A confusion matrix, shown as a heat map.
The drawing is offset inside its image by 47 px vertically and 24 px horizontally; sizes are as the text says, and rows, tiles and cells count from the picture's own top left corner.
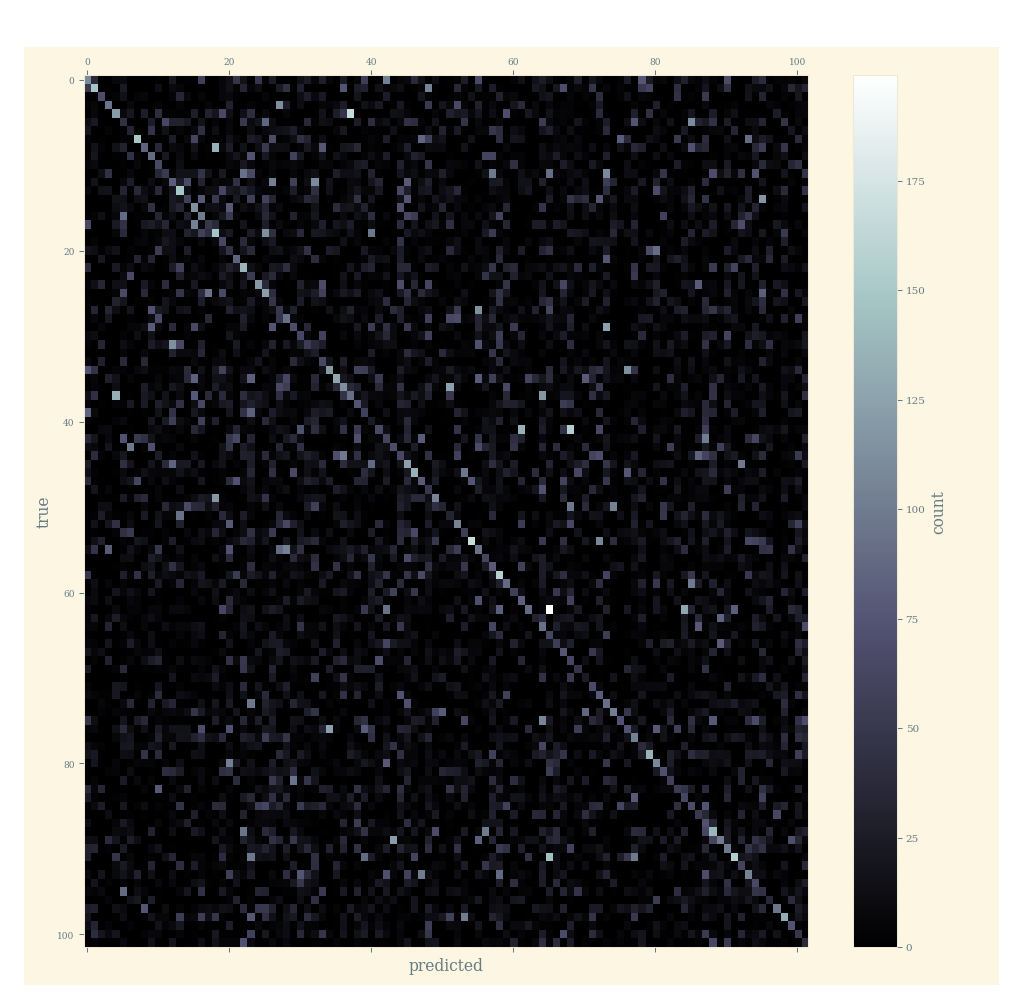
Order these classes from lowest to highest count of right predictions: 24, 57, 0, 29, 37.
29, 57, 37, 0, 24
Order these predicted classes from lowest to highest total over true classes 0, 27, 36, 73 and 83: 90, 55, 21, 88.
21, 88, 90, 55
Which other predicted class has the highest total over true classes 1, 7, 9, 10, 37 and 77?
48
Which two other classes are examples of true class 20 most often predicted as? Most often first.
80, 79
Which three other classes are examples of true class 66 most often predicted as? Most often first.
89, 42, 100
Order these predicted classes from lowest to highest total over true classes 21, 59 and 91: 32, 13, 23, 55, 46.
55, 13, 46, 32, 23
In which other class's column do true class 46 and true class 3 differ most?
27
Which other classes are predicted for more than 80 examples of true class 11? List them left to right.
22, 57, 65, 73
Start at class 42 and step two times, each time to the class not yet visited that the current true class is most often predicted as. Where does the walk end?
38
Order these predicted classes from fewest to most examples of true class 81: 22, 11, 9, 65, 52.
9, 22, 52, 11, 65
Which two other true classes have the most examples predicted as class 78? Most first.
0, 1
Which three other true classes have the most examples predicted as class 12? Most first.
31, 45, 40
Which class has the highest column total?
87
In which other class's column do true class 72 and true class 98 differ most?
53
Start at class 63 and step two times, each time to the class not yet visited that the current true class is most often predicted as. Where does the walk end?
43
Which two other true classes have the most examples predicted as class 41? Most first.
68, 35
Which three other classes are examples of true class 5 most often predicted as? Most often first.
85, 25, 77
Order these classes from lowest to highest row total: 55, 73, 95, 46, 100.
73, 100, 95, 46, 55
